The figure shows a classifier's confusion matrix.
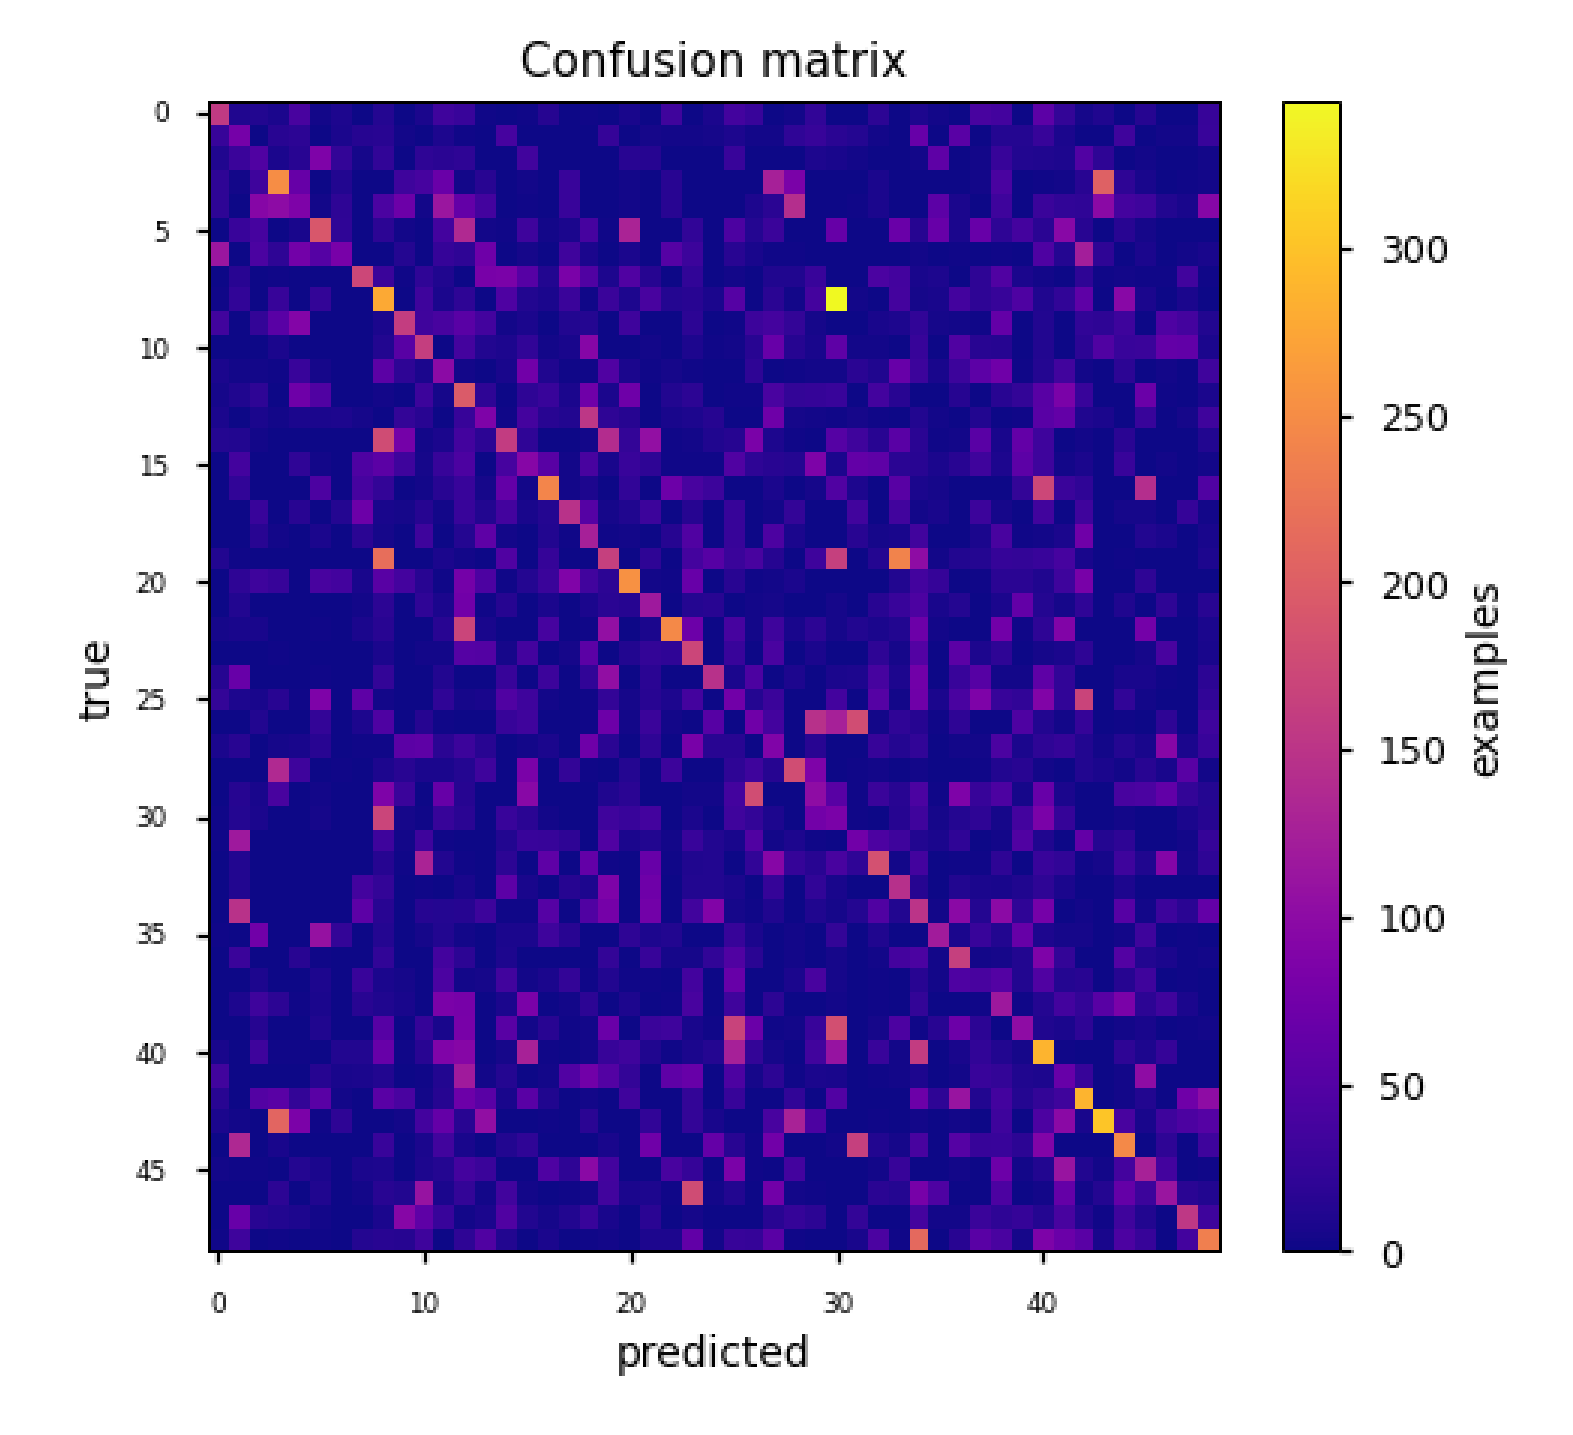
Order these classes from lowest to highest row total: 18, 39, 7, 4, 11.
18, 11, 7, 39, 4
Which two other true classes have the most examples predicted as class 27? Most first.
3, 32
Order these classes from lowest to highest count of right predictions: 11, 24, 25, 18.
25, 11, 18, 24
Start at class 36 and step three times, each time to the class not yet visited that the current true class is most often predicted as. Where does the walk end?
1
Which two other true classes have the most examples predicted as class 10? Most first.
32, 46
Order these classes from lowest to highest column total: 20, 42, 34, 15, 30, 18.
20, 15, 18, 42, 30, 34
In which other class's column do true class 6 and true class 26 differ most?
31
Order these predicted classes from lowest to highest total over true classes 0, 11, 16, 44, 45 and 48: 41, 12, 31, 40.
12, 31, 41, 40
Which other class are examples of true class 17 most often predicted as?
7
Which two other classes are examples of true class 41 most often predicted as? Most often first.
12, 45
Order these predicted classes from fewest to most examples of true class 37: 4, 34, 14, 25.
4, 34, 14, 25
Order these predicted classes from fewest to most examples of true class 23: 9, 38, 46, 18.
9, 38, 46, 18
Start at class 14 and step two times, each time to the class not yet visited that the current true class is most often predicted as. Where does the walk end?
30
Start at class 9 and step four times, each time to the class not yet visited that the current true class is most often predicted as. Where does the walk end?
43
